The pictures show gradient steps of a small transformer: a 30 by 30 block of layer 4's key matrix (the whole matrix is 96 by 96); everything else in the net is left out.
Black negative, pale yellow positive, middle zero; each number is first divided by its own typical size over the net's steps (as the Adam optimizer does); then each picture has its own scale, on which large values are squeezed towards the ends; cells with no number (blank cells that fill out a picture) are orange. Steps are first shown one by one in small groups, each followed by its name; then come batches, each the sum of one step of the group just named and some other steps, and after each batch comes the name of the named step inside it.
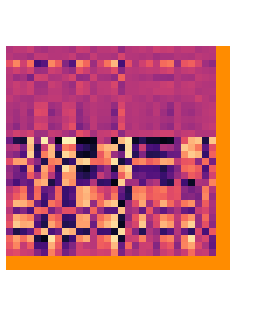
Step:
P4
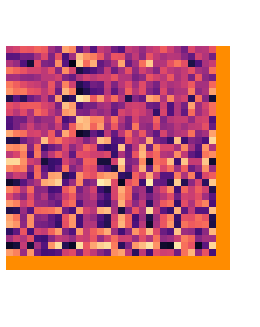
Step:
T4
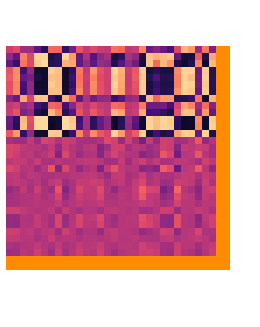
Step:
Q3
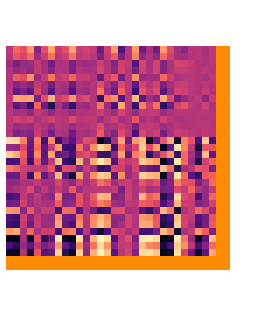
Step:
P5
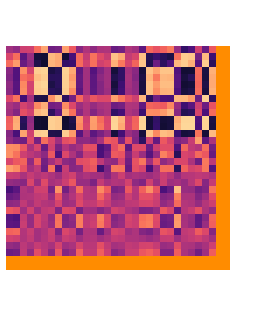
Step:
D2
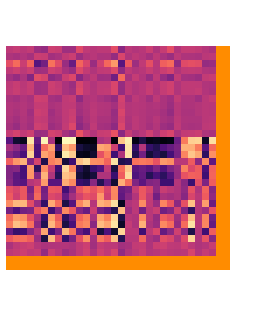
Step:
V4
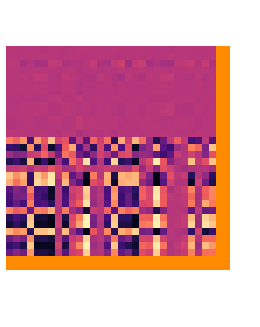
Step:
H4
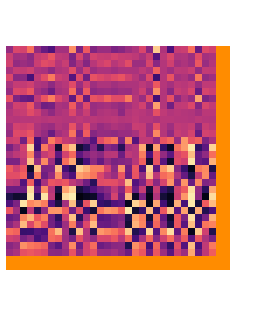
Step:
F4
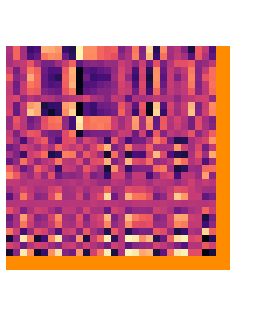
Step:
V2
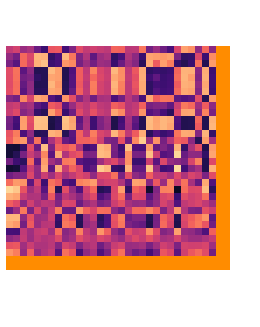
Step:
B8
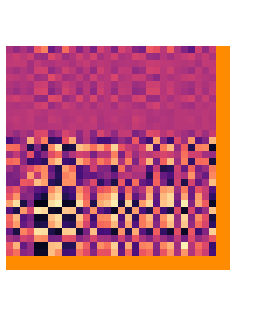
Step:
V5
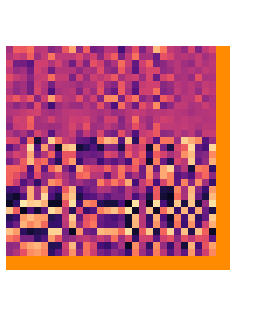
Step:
F4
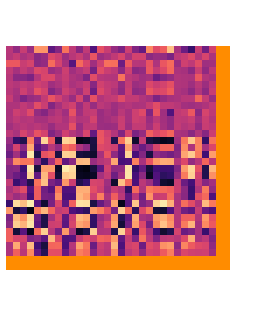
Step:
P4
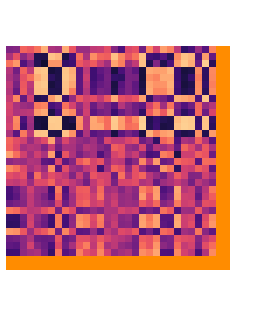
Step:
D2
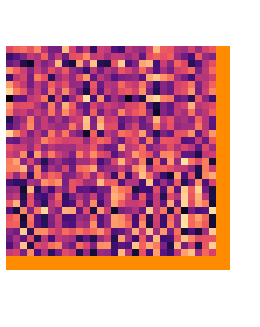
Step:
T4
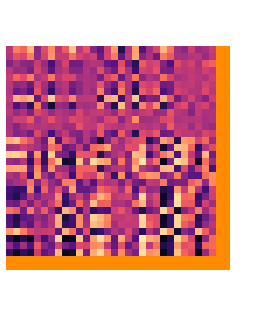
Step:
P5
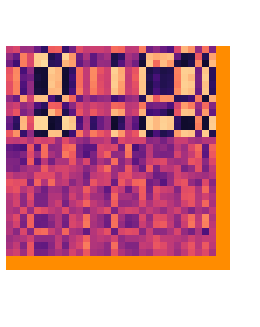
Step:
Q3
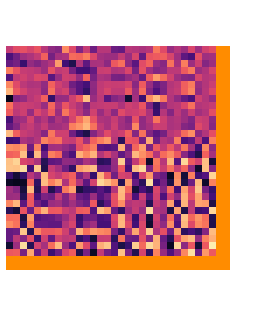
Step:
T4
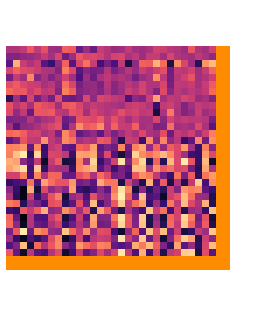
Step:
T4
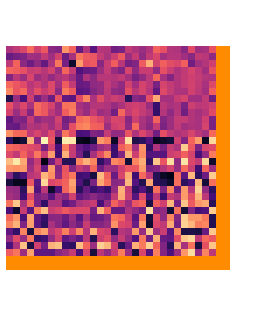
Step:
T4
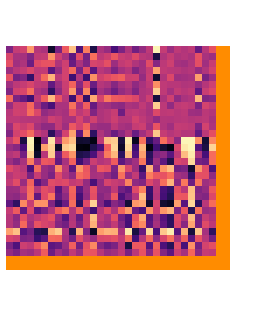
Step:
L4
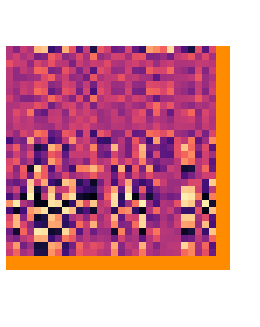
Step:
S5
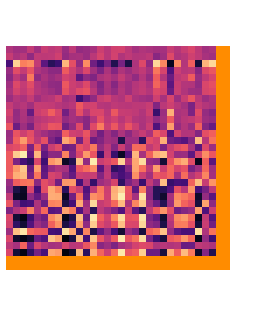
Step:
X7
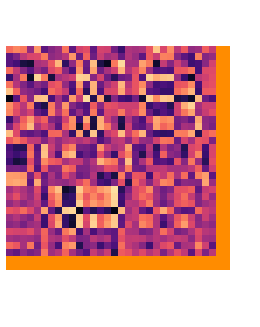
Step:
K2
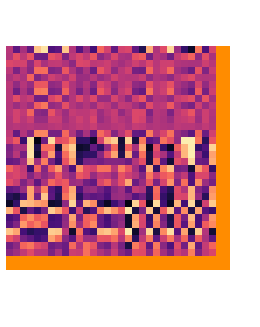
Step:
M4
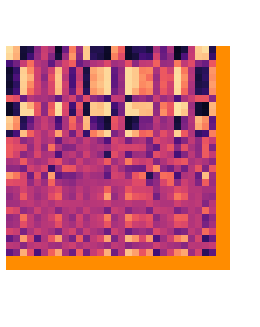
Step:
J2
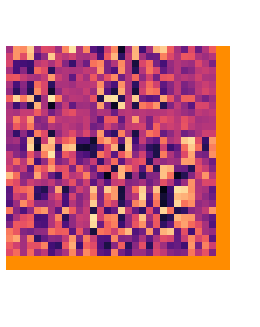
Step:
L4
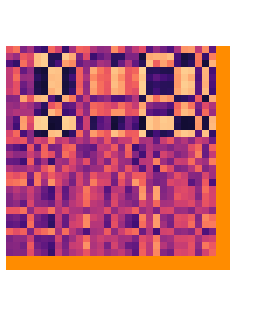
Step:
K2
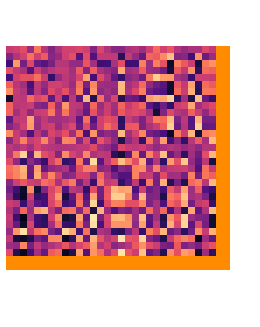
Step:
X7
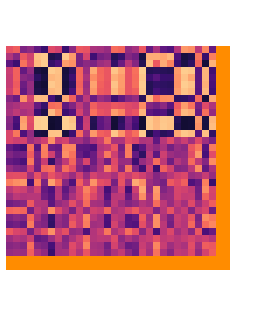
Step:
K2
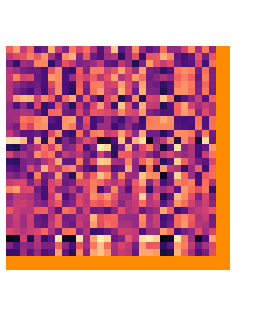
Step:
K2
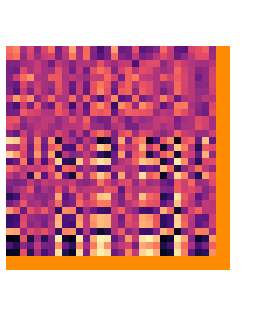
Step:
J2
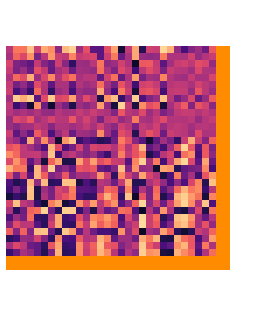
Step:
S5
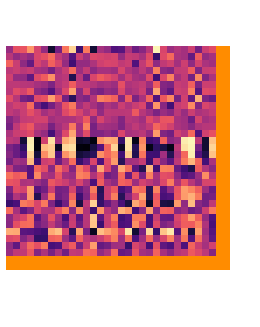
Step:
L4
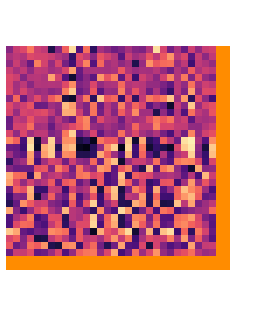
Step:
L4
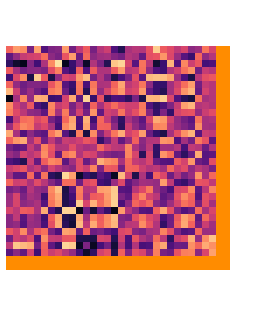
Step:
K2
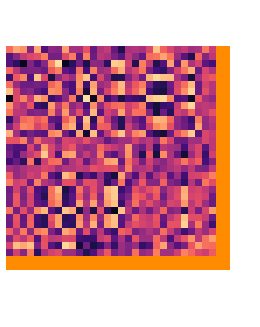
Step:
K2
